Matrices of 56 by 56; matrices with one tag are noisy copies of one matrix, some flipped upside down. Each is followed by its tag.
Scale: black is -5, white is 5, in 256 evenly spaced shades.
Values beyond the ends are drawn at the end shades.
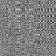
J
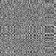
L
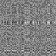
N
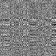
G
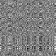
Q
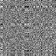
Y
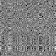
Q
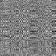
G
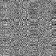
G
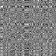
Y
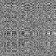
N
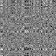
Y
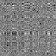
N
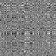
N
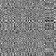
L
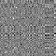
L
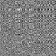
J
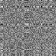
Y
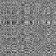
N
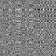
J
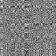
Y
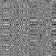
G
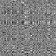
N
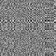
L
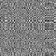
L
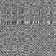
N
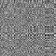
L
